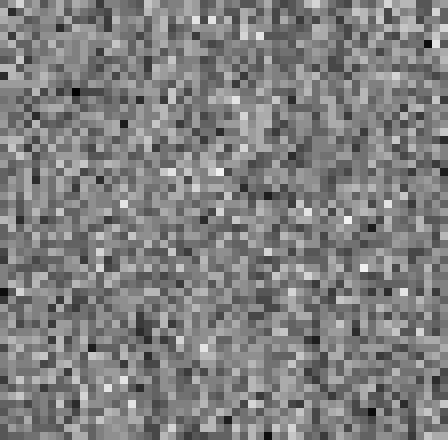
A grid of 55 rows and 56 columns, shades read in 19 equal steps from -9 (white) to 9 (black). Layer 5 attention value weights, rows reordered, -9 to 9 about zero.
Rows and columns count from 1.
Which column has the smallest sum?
2
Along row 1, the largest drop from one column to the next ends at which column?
19
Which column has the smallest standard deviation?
41
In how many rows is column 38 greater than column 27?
20
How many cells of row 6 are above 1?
13
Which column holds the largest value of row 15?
5
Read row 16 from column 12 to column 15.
0 -1 -2 -3
